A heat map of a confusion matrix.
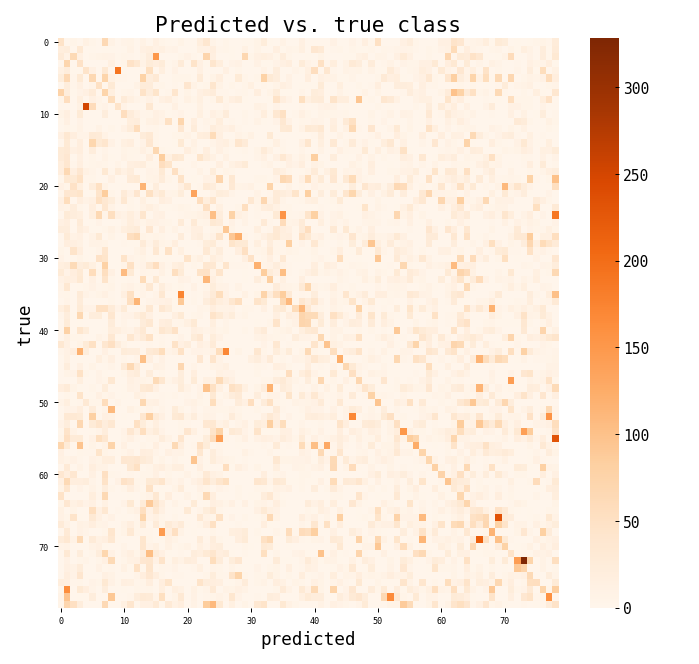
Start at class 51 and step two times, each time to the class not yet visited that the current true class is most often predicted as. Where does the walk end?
47
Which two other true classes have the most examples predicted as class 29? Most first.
2, 23
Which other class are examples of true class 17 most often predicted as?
16
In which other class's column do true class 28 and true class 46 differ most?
49
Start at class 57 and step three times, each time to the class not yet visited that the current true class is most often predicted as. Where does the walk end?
14
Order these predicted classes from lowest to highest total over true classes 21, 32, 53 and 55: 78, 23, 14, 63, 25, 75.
75, 14, 23, 63, 25, 78
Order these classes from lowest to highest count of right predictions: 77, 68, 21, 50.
50, 68, 21, 77
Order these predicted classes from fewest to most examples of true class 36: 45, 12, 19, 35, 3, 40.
45, 3, 40, 35, 19, 12
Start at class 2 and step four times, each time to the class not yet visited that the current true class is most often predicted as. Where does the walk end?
72
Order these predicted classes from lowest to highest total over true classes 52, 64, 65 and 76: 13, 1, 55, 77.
55, 13, 77, 1
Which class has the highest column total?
1
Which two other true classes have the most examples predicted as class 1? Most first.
76, 77
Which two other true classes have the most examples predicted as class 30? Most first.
50, 22
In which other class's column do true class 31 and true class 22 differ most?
62
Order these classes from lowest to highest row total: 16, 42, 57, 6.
6, 57, 16, 42
